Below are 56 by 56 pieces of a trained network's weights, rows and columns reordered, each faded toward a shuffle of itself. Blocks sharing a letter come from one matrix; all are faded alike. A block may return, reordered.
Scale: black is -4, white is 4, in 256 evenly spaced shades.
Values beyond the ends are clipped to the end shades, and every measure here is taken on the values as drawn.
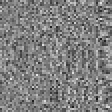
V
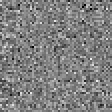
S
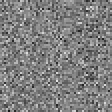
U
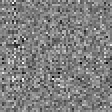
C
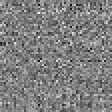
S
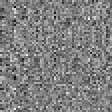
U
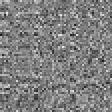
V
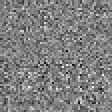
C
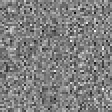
V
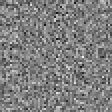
U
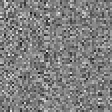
U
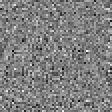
S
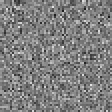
U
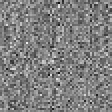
U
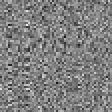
V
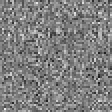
V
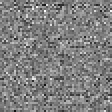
S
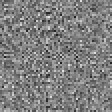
V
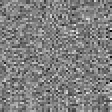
U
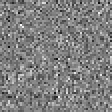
S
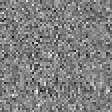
S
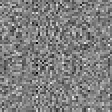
V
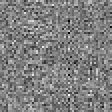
V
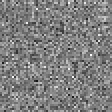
S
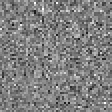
C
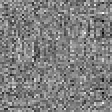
V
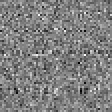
S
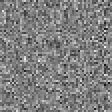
U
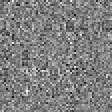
C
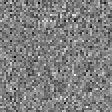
C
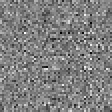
C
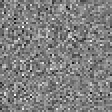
C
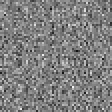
V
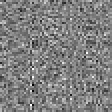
V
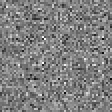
C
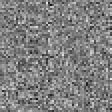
U
